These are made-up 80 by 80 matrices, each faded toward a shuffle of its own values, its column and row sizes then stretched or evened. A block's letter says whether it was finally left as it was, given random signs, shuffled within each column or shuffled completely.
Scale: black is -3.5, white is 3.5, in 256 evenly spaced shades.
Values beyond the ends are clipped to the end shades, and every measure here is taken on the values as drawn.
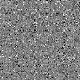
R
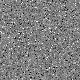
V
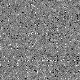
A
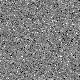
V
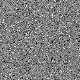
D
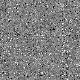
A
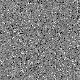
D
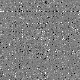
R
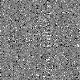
R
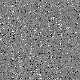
A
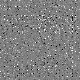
A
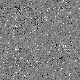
A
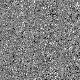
D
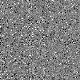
R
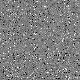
A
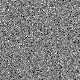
V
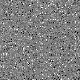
R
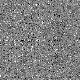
R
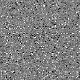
R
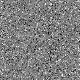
D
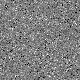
V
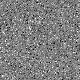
V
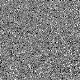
A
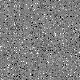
R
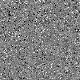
A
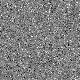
V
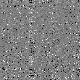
R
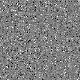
R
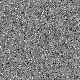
V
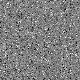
D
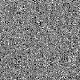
R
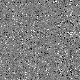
A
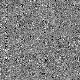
A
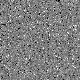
D
